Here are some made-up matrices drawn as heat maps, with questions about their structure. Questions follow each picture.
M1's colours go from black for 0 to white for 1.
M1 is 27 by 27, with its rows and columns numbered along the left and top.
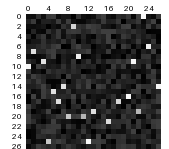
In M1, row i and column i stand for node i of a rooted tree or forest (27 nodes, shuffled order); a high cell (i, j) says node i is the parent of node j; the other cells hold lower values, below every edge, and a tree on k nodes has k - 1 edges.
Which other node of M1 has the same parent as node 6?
18
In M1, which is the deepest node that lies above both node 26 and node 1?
14
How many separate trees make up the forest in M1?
6
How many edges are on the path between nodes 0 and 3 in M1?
7
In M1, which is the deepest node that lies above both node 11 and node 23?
20
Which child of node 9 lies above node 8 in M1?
21
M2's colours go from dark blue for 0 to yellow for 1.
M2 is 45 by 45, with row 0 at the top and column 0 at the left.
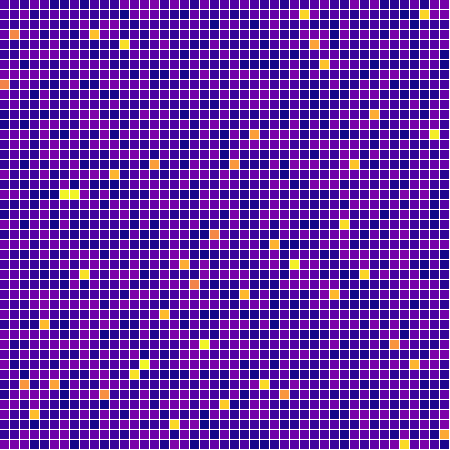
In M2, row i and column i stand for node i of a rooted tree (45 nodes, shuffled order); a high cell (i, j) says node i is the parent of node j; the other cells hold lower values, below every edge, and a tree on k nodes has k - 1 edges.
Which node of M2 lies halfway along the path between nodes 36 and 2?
29
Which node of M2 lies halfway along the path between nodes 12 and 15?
31
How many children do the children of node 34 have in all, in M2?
2
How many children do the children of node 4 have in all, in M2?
1
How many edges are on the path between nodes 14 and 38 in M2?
6
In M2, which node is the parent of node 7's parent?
28
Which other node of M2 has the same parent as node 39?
20
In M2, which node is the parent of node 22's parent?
44
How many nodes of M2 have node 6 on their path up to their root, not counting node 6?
9
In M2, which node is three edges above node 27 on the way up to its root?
26
